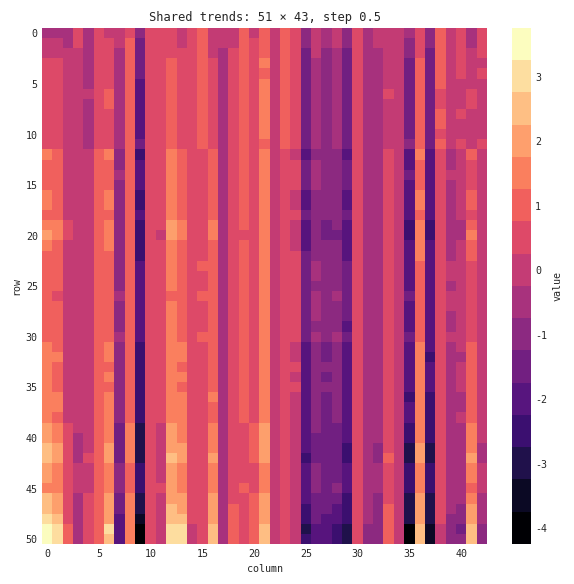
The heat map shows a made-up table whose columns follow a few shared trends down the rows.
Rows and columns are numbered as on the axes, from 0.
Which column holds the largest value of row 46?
0
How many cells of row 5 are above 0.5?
8
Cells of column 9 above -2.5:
24
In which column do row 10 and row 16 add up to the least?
9
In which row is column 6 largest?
49
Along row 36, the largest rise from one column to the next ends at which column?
36
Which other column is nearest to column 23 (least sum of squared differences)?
15
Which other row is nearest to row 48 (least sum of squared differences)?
47
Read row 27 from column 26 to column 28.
-0.5 -1 -1
